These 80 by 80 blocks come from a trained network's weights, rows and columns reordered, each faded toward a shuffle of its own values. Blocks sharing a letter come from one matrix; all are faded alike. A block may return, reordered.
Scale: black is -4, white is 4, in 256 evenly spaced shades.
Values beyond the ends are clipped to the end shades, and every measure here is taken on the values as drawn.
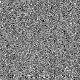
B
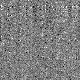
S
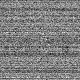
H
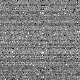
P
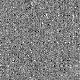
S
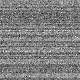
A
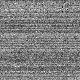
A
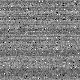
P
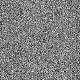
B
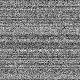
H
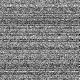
H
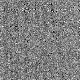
B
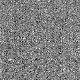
S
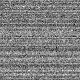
H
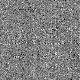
S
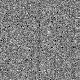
B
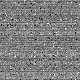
P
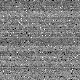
P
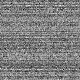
H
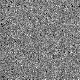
B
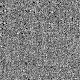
B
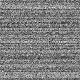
H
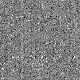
S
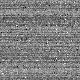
A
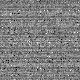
P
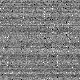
P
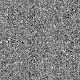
B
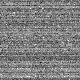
A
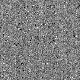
S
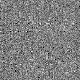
B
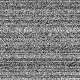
H
